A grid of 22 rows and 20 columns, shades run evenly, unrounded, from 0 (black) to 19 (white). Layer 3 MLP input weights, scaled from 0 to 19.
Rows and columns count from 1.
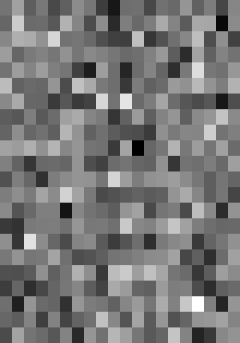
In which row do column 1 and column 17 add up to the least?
22
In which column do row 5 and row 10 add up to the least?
12
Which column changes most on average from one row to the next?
11
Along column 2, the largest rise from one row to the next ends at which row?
17
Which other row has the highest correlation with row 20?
14
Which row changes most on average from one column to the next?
2
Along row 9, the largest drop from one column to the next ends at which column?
19
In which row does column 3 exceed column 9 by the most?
16
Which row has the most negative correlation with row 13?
21
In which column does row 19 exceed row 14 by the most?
6
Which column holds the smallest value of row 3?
13
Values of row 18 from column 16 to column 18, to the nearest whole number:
8 4 7
